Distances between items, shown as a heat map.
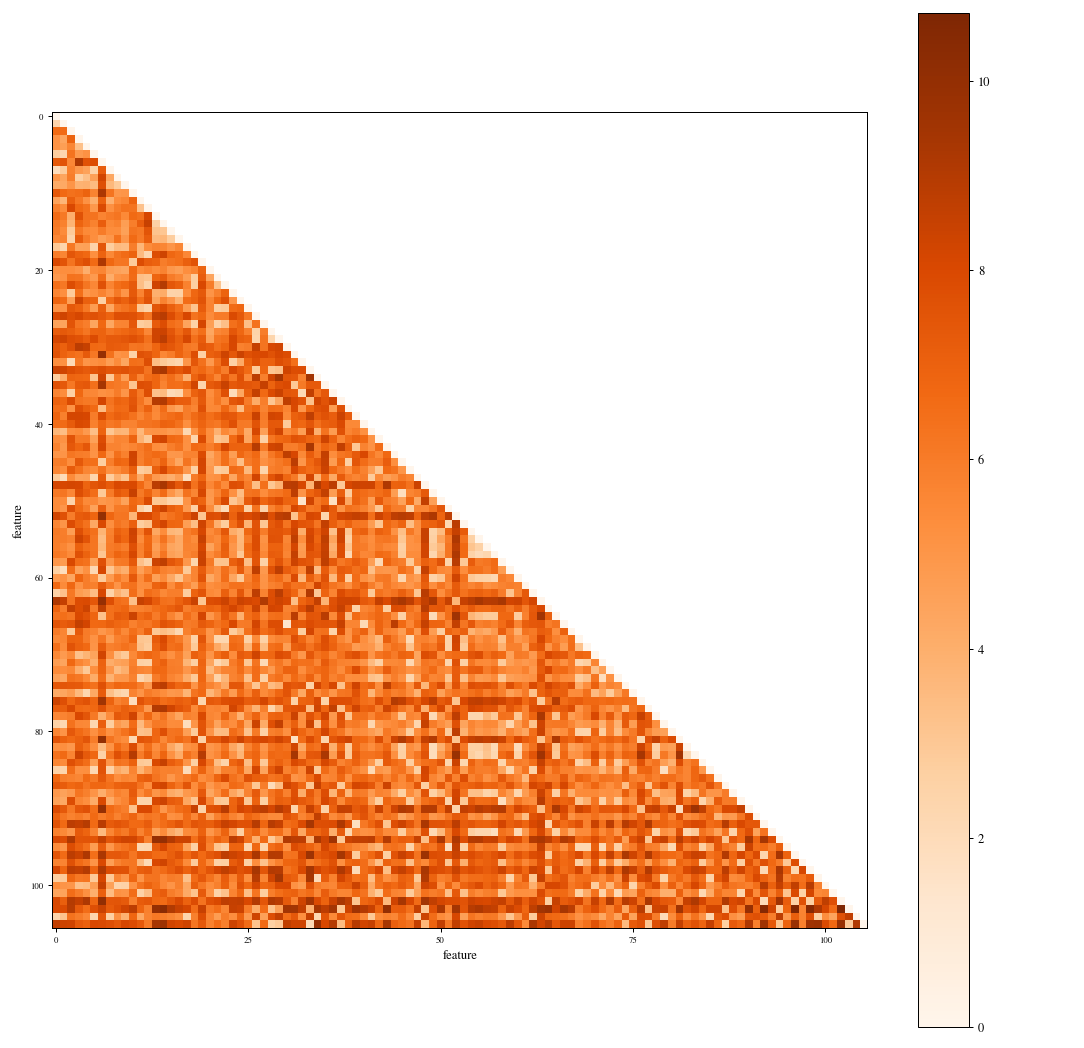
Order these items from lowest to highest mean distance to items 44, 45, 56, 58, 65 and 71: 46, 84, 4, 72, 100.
46, 84, 72, 4, 100
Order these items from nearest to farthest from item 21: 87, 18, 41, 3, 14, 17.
18, 41, 17, 87, 3, 14
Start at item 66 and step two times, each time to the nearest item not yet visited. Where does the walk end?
40
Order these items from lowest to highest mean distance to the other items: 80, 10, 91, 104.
80, 104, 91, 10
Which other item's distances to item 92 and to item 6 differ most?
102
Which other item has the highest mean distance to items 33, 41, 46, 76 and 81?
6
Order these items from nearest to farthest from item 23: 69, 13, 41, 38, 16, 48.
16, 13, 41, 38, 69, 48
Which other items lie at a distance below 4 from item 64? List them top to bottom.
39, 43, 92, 96, 98, 102
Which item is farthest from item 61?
34
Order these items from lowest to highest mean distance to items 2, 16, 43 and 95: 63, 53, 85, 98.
85, 53, 98, 63
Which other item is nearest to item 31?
81
